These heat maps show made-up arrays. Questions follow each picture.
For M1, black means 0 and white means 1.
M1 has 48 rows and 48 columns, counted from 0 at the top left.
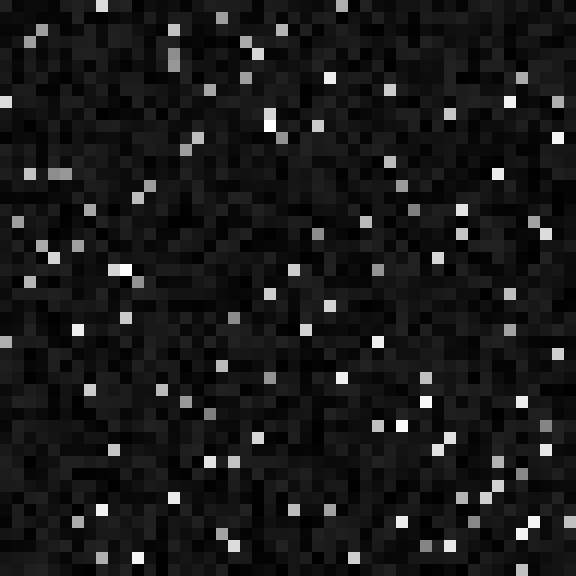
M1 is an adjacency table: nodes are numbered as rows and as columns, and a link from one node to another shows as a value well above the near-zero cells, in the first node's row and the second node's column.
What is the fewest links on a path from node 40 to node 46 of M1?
6
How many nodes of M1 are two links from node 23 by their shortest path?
4
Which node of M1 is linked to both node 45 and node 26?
node 19
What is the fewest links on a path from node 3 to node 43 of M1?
3
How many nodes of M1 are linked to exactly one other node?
12
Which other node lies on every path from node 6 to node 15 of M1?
node 33
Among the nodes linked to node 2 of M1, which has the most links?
node 14
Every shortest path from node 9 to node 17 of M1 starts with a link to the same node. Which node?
node 37
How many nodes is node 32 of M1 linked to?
2
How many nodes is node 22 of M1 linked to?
4
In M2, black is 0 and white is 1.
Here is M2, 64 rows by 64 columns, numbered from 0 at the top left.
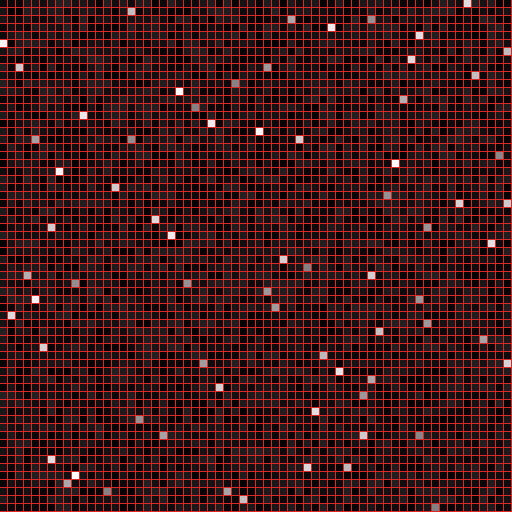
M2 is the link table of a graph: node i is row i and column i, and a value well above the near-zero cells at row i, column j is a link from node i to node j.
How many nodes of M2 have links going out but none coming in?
4
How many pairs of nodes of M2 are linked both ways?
1
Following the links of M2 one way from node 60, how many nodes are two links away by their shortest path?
2
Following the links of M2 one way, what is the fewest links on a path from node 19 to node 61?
3
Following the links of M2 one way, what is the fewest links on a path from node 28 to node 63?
2
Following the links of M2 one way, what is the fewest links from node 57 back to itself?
6
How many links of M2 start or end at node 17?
4
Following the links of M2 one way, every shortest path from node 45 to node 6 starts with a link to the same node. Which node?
node 25
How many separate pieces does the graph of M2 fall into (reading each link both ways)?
9
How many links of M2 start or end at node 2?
3
